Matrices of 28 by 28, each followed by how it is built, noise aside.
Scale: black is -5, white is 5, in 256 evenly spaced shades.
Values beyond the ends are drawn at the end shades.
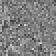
lower triangular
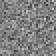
repeating rows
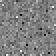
sparse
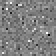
sparse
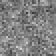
smooth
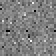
sparse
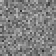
noise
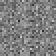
repeating rows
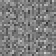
repeating rows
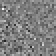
lower triangular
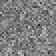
noise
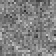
smooth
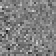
lower triangular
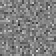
repeating rows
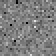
sparse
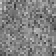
smooth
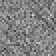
Toeplitz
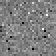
sparse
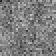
smooth
